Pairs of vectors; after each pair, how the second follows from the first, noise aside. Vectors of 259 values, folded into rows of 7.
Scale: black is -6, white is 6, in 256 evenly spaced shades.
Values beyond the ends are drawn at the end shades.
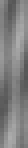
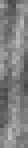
copied.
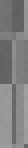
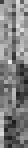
reversed, scaled up.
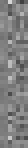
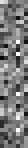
wrapped around, scaled up.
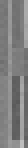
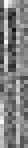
reversed, scaled up.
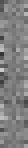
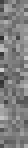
copied.
